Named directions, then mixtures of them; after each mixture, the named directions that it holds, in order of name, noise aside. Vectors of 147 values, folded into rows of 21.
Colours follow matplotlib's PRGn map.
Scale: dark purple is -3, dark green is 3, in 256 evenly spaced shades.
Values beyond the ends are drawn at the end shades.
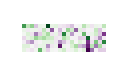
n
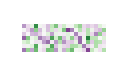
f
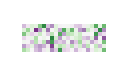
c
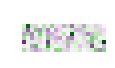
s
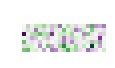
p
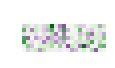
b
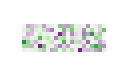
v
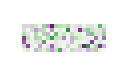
b, c.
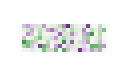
v.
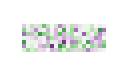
b, c, p.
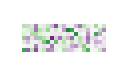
f.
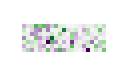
c, f.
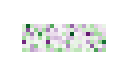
s.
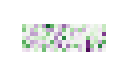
b, n, v.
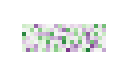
f, p.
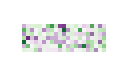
b, p.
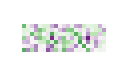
f.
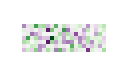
c, f.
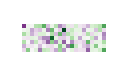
b, c, f.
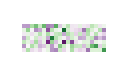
c, f, p.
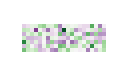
b, c, p.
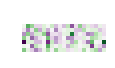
s.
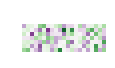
c, s, v.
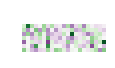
s.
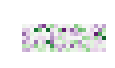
c.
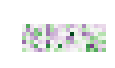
n, s.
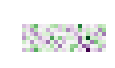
f, n.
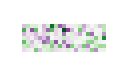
b, f.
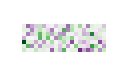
p, v.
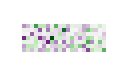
c, f.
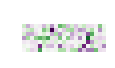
b, n, v.
